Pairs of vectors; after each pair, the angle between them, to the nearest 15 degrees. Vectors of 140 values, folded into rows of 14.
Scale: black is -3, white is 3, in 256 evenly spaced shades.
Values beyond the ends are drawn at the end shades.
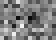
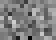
105 degrees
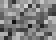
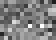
135 degrees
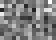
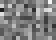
15 degrees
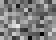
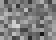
15 degrees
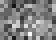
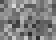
165 degrees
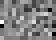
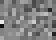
15 degrees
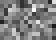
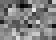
30 degrees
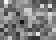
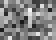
30 degrees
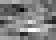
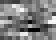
165 degrees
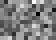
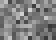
90 degrees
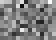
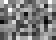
60 degrees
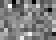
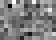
165 degrees
